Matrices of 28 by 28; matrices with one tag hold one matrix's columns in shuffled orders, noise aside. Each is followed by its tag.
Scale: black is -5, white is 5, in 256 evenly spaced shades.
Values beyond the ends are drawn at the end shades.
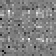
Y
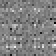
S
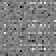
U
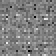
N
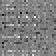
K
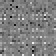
N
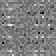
K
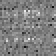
Y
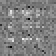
Y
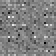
K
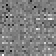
N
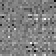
N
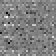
K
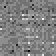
N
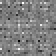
U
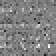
S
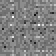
K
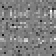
Y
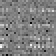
S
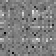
Y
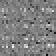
S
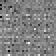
N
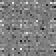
U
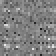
S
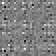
U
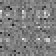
Y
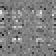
Y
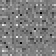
K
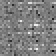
U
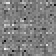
U
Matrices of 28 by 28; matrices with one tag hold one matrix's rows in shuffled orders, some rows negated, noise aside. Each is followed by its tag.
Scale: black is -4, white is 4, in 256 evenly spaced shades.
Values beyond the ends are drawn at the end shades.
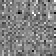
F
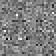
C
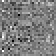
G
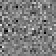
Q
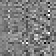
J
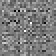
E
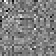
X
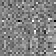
F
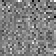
F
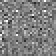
Q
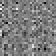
Q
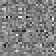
C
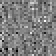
Q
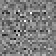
E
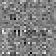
E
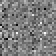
Q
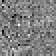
G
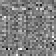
C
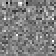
C
